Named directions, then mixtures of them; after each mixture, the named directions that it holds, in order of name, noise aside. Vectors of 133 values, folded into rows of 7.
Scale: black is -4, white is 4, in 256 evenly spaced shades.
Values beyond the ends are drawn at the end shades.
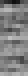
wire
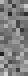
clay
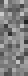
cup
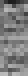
clay, wire.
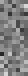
clay.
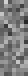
cup.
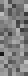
clay, cup.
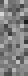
cup.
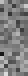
clay.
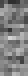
cup, wire.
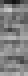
wire.
